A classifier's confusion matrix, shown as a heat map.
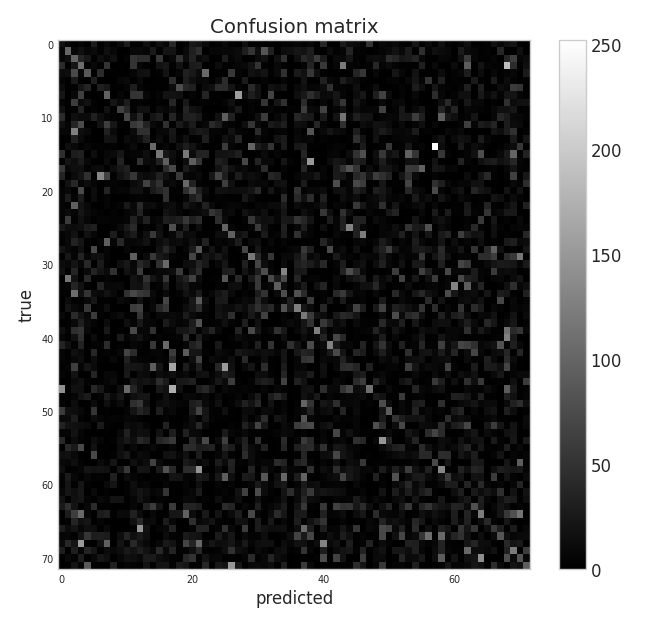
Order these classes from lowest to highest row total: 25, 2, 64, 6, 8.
8, 6, 25, 2, 64
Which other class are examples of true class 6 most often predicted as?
18
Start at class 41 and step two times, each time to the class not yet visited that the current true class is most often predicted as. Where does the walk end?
38
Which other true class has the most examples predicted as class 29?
14
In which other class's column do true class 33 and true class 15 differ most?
60
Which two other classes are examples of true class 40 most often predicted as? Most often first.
68, 42
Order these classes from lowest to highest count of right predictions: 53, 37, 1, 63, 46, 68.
53, 68, 46, 63, 1, 37
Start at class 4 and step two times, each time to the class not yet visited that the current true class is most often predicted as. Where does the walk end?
2
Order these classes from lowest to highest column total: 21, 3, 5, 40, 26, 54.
5, 26, 54, 40, 3, 21
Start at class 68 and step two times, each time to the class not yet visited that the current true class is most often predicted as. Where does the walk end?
43
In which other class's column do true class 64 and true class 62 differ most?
70
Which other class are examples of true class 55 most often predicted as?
3
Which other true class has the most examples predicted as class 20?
16
